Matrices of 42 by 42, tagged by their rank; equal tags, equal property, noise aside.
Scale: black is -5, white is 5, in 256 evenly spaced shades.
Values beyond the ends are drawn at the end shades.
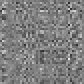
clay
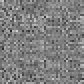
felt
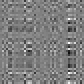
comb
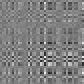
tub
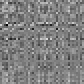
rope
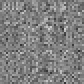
felt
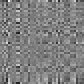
comb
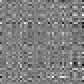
rope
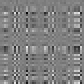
tub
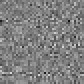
felt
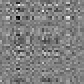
rope
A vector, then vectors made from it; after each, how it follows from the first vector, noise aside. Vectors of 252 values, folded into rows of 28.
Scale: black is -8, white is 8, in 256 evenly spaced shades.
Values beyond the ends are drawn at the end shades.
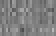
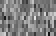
wrapped around, scaled up.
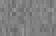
negated, shrunk.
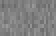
reversed, negated, shrunk.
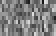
wrapped around, scaled up.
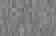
negated, shrunk.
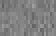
reversed, negated, shrunk.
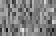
negated, scaled up.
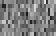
wrapped around, scaled up.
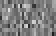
wrapped around, scaled up.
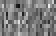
wrapped around, scaled up.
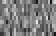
wrapped around, scaled up.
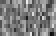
wrapped around, scaled up.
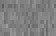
reversed, negated, shrunk.
